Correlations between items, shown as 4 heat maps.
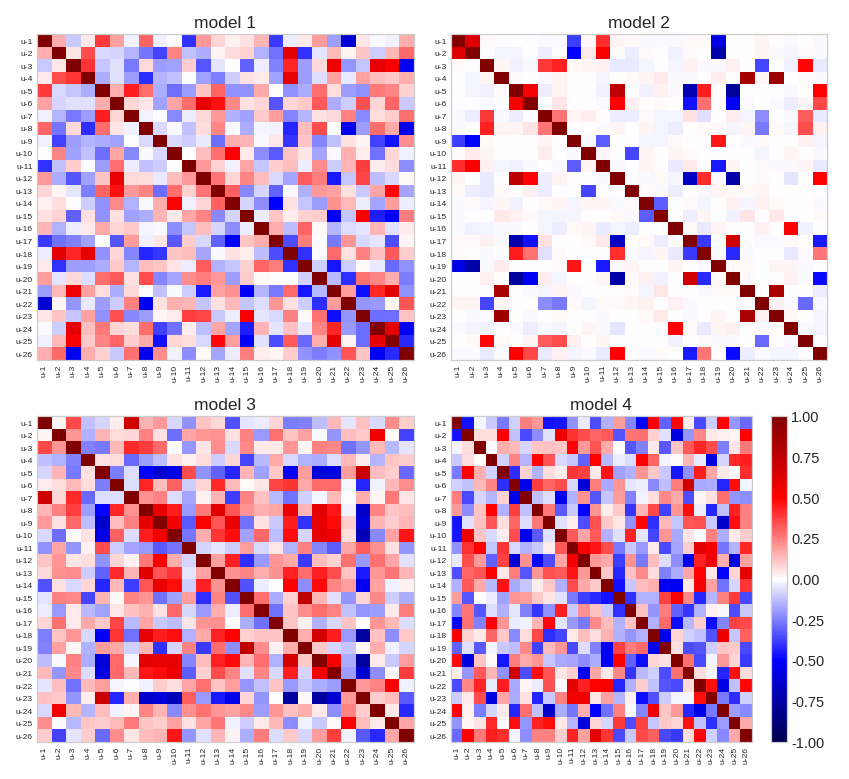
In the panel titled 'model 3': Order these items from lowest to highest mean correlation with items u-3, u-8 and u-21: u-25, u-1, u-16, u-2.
u-25, u-2, u-16, u-1
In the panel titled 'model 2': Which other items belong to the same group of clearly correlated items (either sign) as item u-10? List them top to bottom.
u-13
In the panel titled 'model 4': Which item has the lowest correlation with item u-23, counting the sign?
u-4
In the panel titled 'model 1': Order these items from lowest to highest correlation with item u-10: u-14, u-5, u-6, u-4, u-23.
u-5, u-4, u-23, u-6, u-14
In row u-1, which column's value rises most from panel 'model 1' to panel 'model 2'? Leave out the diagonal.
u-11
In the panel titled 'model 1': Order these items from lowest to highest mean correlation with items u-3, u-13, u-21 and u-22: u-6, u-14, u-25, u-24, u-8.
u-8, u-6, u-14, u-24, u-25
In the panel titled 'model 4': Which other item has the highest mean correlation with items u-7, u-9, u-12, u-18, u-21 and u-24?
u-1
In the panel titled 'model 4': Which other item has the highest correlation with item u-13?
u-26
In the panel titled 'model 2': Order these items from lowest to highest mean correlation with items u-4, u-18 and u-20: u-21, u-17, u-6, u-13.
u-6, u-13, u-17, u-21
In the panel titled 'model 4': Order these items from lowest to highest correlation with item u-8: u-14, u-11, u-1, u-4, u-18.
u-11, u-14, u-1, u-18, u-4
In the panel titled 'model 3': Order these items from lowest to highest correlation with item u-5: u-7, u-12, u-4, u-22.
u-12, u-7, u-4, u-22
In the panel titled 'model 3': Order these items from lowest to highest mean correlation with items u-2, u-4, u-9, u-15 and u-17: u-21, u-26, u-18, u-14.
u-26, u-21, u-14, u-18
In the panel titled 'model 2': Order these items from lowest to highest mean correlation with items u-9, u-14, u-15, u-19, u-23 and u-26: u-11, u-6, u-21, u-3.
u-11, u-3, u-6, u-21
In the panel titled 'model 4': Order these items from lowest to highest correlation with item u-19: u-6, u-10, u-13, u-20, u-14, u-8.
u-14, u-8, u-13, u-6, u-20, u-10
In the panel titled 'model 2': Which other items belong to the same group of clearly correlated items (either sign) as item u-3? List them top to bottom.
u-7, u-8, u-22, u-25
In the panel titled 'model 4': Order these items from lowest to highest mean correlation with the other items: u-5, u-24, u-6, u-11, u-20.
u-24, u-20, u-6, u-5, u-11
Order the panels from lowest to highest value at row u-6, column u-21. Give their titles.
model 1, model 2, model 3, model 4
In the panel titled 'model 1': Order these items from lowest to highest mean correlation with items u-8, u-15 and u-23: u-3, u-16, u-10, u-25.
u-25, u-3, u-16, u-10
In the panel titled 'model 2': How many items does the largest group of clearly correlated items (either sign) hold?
7
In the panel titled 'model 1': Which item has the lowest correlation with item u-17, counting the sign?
u-14
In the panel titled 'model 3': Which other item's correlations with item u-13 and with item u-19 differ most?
u-9
